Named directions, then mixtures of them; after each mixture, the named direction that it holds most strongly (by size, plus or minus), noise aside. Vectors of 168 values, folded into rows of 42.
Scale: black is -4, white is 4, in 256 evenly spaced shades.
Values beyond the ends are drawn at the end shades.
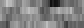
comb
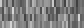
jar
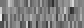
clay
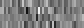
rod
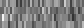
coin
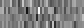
rod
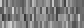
jar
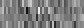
rod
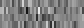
rod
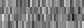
coin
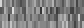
jar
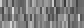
jar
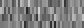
rod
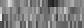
clay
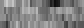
comb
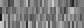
clay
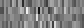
rod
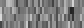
clay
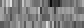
comb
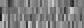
clay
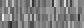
jar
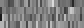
clay
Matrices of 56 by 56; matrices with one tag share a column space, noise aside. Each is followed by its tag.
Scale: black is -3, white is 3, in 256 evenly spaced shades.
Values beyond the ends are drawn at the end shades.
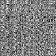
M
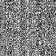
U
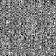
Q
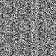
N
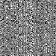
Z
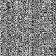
Z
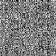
U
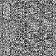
N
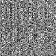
N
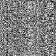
Z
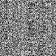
N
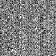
M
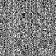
U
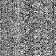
N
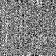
Q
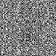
N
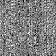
Q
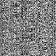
N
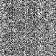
N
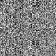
U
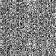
U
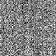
M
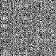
Z
